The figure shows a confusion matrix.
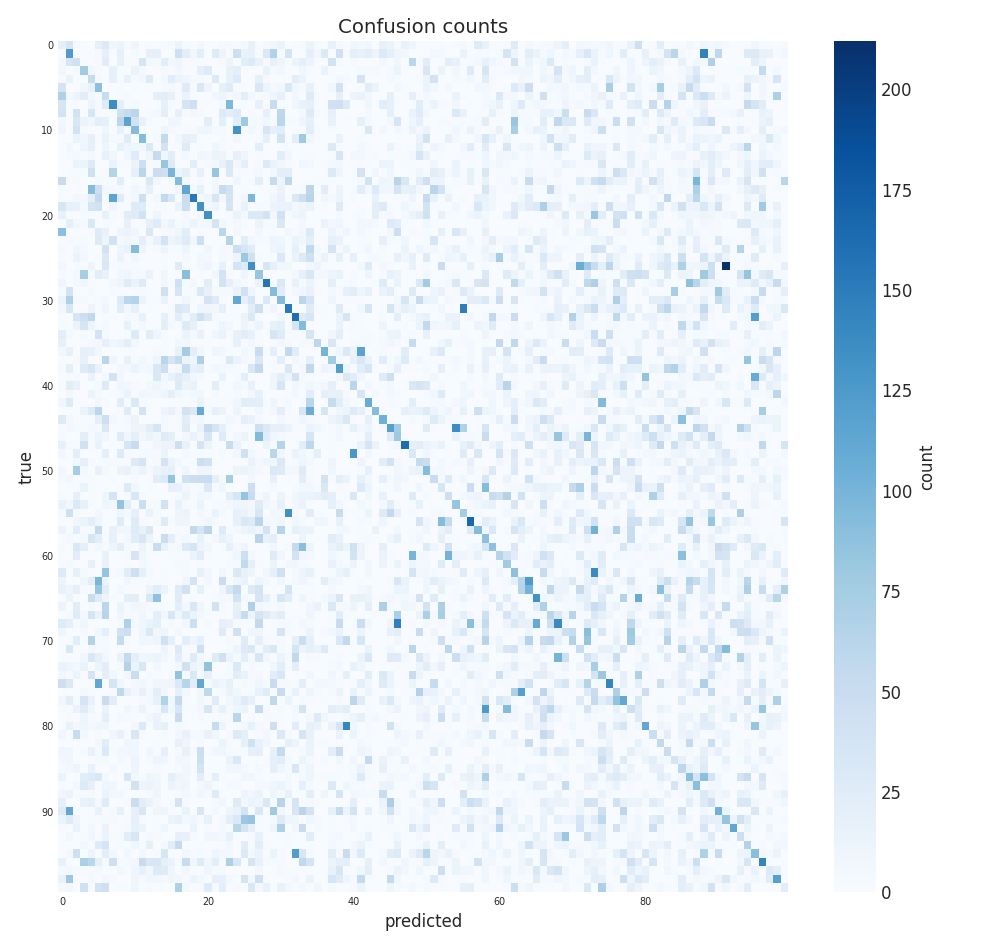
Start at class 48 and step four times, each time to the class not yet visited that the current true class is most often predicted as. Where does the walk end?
60
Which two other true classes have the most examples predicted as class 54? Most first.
45, 72
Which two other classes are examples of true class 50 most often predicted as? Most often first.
2, 73
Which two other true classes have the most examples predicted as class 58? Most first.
78, 52
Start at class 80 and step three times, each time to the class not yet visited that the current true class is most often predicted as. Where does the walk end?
32
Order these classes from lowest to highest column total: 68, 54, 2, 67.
54, 2, 67, 68
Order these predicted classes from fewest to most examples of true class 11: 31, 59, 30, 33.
31, 59, 30, 33
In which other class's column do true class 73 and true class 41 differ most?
20
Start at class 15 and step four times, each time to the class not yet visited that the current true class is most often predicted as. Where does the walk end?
64
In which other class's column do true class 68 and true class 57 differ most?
46
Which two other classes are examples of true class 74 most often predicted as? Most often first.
16, 79
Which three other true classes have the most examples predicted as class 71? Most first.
26, 52, 64
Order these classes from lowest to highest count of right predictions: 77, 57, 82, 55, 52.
52, 82, 55, 57, 77
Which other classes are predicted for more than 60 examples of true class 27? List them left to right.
3, 17, 88, 94
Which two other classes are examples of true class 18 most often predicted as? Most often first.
7, 26
